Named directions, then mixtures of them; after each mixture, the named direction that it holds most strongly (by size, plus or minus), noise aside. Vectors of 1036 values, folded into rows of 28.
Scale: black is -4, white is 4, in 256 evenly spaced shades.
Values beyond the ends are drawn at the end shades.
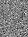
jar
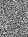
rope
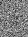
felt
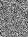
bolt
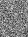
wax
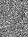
jar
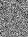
bolt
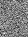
rope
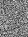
rope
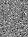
jar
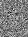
felt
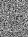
felt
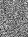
rope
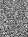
rope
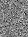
jar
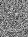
felt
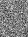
wax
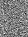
jar
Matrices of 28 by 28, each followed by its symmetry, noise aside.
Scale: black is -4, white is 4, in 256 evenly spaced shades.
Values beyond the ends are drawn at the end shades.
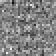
same after a half turn.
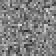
antisymmetric.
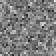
same after a half turn.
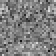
mirrored left to right.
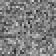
no symmetry.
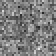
mirrored top to bottom.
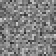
same after a half turn.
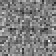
mirrored left to right.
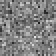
mirrored left to right.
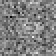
mirrored top to bottom.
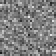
same after a half turn.
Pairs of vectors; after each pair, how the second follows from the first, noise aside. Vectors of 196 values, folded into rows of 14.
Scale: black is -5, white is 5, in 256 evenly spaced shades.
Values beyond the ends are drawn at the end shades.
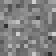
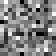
reversed, negated, scaled up.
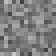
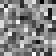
reversed, negated, scaled up.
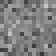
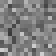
negated.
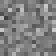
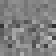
reversed, negated, partly zeroed.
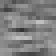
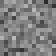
shuffled.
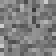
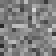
negated.
